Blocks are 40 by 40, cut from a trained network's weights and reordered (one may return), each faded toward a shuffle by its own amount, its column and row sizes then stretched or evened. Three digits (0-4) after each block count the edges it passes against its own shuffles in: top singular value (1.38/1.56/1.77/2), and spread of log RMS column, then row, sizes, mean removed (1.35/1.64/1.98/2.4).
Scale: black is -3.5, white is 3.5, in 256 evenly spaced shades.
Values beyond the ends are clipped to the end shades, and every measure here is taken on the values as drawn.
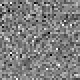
1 0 1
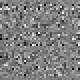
1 3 4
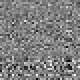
3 1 4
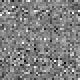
0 0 3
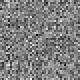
3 2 0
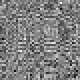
4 2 1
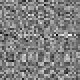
4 1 2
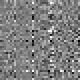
4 4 2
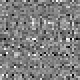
2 1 4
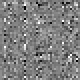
0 4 2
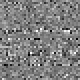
2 0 4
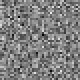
4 3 0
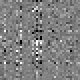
3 4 1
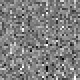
1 3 0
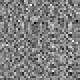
4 1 0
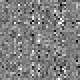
0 4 1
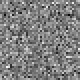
1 0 0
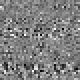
2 1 4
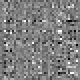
3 3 3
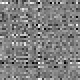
3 2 4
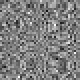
3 2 0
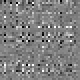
4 4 4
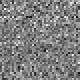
2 0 1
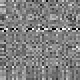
4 2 4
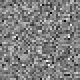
1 0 0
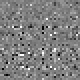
0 2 4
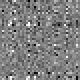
3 4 2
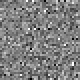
0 1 2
